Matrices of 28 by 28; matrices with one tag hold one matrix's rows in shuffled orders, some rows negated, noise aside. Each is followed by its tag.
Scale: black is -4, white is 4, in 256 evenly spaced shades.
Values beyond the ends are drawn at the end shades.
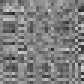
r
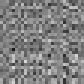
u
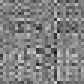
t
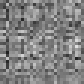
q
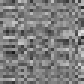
r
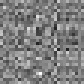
t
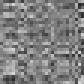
r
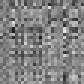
u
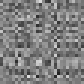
t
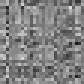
q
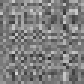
u
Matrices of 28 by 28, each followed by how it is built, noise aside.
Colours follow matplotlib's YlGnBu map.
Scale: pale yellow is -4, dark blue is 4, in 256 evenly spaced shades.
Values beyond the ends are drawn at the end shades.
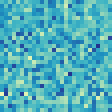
blocks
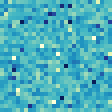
sparse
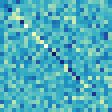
diagonal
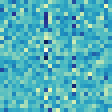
uneven columns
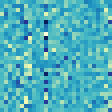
uneven columns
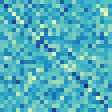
diagonal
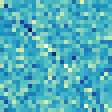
diagonal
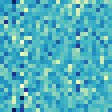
uneven columns
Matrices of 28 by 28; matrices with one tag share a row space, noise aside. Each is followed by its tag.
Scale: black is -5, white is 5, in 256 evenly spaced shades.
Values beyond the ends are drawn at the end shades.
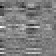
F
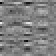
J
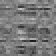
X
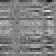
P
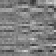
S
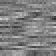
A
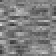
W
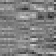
S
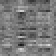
X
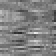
A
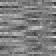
A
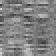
J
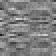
W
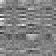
F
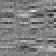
S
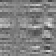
P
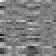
F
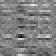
X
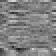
W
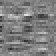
J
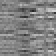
S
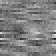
A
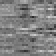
S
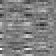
J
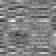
W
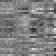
S
